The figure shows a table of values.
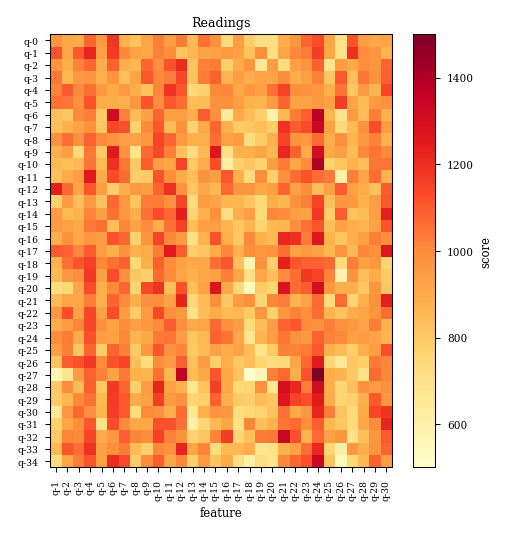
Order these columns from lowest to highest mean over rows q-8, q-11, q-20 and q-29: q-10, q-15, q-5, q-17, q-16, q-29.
q-17, q-5, q-16, q-29, q-15, q-10
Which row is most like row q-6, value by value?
q-0
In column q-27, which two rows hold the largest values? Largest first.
q-1, q-0
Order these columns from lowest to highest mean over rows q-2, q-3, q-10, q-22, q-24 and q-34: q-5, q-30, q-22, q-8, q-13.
q-13, q-8, q-5, q-22, q-30
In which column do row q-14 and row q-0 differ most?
q-26
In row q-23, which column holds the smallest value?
q-18
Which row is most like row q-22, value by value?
q-25
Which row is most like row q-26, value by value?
q-33
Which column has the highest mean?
q-24
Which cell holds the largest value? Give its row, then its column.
q-27, q-24
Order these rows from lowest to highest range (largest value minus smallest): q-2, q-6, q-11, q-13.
q-13, q-2, q-11, q-6
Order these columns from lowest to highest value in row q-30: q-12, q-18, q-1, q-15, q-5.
q-1, q-18, q-5, q-15, q-12
